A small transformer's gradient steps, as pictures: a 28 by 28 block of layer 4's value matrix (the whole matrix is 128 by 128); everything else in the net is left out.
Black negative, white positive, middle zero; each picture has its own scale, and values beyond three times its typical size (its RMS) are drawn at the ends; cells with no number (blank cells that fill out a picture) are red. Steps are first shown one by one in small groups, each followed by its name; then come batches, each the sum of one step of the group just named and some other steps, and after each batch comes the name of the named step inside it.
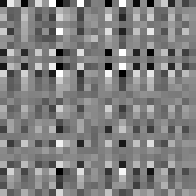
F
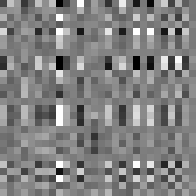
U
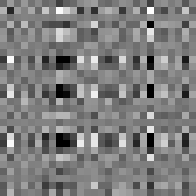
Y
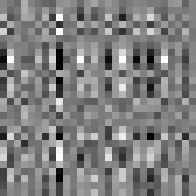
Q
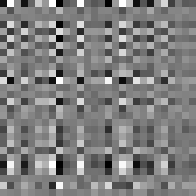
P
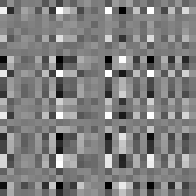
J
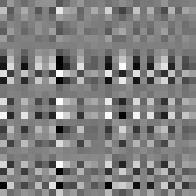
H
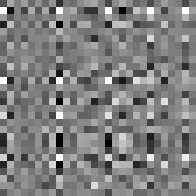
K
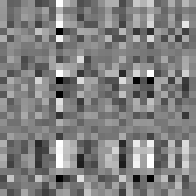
Q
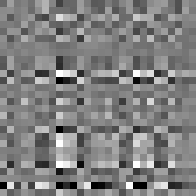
H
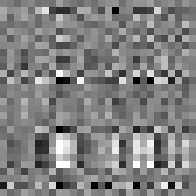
H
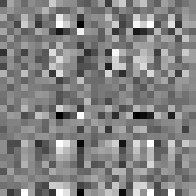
F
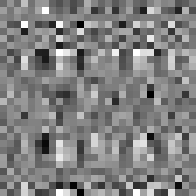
Y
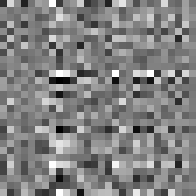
P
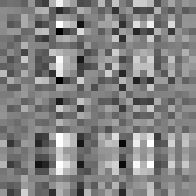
F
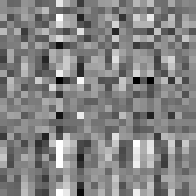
Q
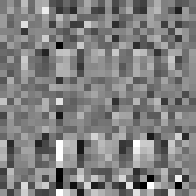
Q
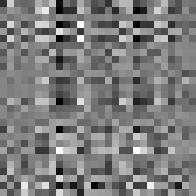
P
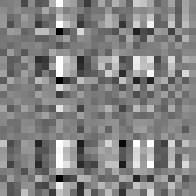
F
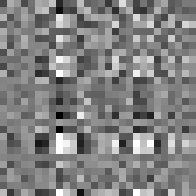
F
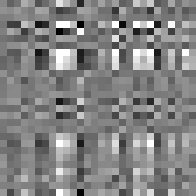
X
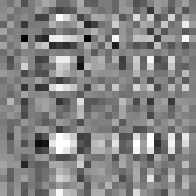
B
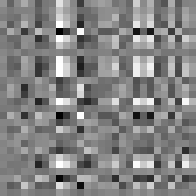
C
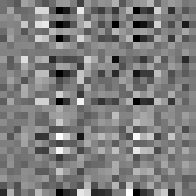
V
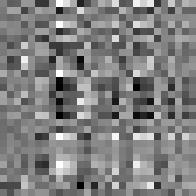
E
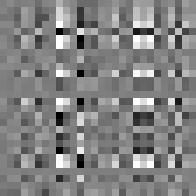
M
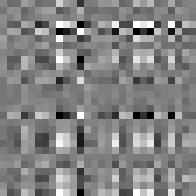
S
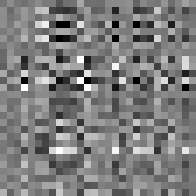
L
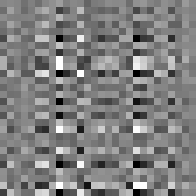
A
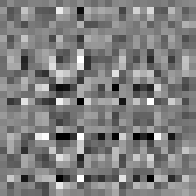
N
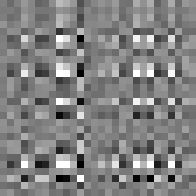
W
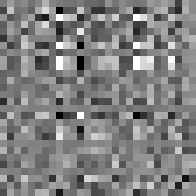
A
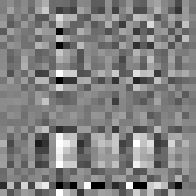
B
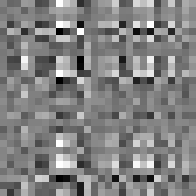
E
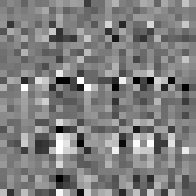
L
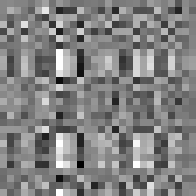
W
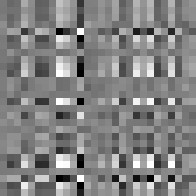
W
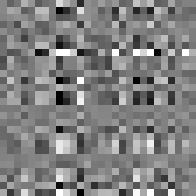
X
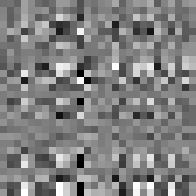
L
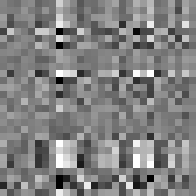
N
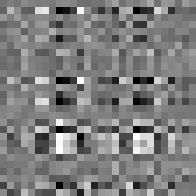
V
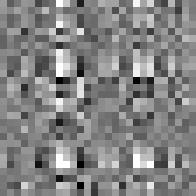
C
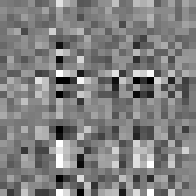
N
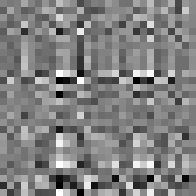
C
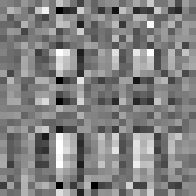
X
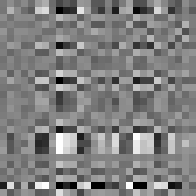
B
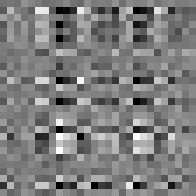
V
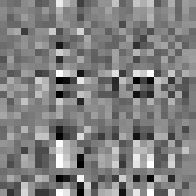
N
